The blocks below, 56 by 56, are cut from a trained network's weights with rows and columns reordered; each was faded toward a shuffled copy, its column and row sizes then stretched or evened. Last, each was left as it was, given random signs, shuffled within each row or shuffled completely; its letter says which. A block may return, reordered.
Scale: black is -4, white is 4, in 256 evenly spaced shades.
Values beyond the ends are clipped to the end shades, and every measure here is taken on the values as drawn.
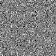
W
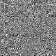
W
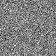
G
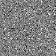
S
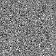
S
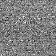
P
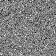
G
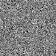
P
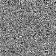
S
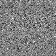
P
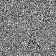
P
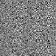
W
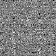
W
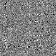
S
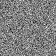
G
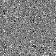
S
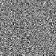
W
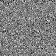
P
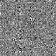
W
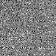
S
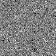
S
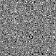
W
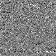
P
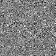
S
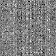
W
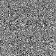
S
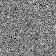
G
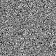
P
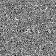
P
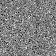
G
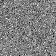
G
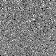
P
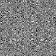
W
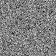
G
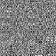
W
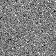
G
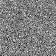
G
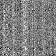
W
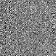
W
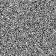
G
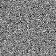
P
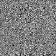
S
